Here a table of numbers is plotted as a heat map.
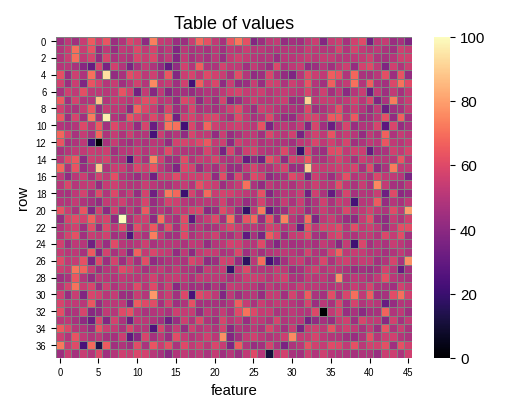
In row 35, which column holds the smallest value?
9
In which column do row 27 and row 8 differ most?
22
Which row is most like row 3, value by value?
33
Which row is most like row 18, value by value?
10
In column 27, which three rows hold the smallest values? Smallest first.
37, 26, 20
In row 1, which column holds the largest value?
2
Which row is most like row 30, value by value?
5
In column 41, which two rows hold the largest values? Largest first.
17, 19
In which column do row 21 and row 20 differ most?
8
